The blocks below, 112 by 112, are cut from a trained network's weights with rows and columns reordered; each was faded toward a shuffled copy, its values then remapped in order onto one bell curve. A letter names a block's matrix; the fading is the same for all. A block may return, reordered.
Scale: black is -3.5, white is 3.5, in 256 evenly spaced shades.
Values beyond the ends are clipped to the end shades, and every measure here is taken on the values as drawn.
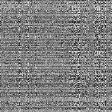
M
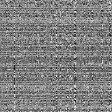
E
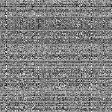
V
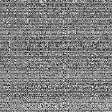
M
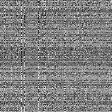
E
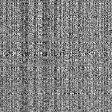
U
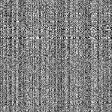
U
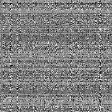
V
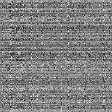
M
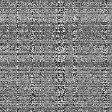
M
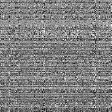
M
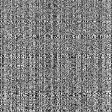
U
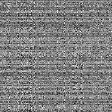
E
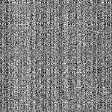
U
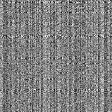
U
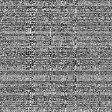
E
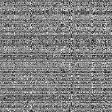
M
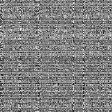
V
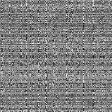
M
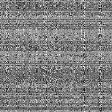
E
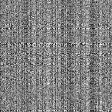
U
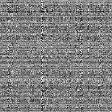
V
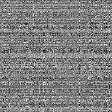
M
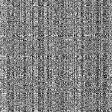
U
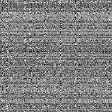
V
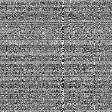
E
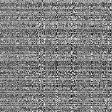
M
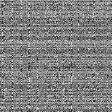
M
